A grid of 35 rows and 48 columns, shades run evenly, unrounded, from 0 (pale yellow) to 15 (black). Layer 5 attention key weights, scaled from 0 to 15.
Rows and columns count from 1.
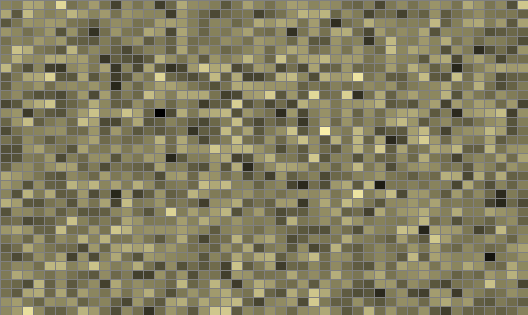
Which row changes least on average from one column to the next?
10
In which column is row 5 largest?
34
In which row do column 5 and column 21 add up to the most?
11
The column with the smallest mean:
17
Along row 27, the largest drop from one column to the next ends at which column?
40
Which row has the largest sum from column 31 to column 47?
33
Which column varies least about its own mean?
43
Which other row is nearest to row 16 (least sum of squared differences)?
19
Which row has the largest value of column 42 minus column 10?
8
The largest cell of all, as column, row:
15, 13
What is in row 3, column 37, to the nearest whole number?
7
